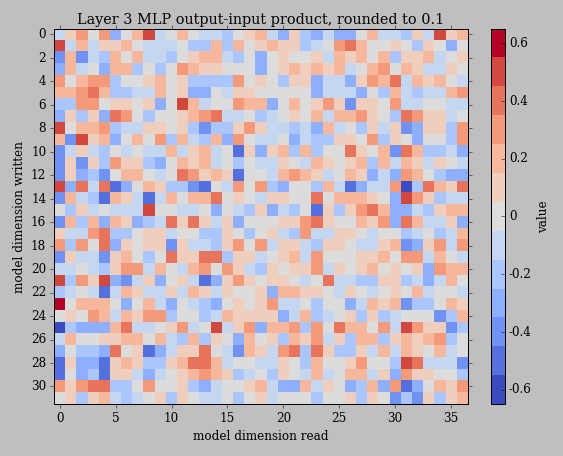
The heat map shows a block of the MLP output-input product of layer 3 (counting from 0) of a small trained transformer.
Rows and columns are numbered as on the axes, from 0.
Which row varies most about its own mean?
13
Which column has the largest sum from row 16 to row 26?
23
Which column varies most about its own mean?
0
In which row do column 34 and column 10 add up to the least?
24
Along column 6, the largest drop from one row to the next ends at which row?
21
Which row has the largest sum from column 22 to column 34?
25
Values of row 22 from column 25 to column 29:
-0.1 0.1 0 -0.1 0
